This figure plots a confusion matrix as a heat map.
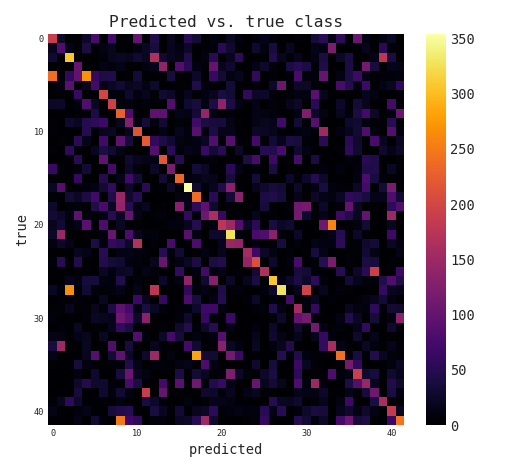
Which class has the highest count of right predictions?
16
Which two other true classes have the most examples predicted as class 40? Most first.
19, 16
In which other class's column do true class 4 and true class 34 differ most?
17
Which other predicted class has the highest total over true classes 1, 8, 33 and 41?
18
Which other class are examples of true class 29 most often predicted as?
8
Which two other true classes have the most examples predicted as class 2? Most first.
27, 5
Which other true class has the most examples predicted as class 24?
37
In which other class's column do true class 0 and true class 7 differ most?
20
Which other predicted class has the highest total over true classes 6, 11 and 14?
21
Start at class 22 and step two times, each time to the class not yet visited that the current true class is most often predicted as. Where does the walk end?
32
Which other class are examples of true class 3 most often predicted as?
13
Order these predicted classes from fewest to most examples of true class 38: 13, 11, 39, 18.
39, 18, 13, 11
